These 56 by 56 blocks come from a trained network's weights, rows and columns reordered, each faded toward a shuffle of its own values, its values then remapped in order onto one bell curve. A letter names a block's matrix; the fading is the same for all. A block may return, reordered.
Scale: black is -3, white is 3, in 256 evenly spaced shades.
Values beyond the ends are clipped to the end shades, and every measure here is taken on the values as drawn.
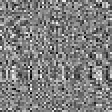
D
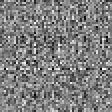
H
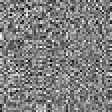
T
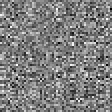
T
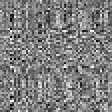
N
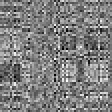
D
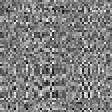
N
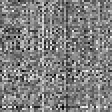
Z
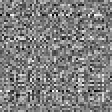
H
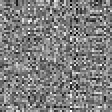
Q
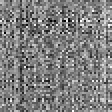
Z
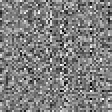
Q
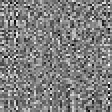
Q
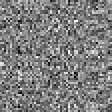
D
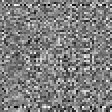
H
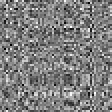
T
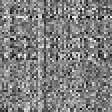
Z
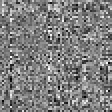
Q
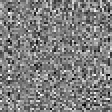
Q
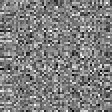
T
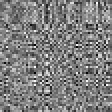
D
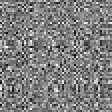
T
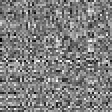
H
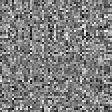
Q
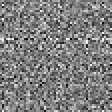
H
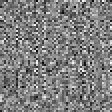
Q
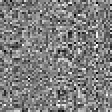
Q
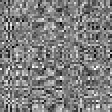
T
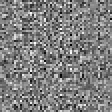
Q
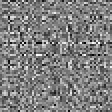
H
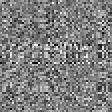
H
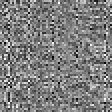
Q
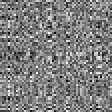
N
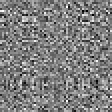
T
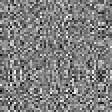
D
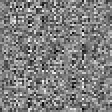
Q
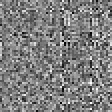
Q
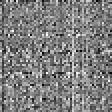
Z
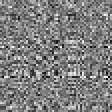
H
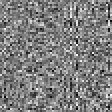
Q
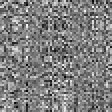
Q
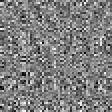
T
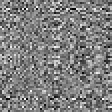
H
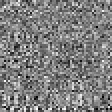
H
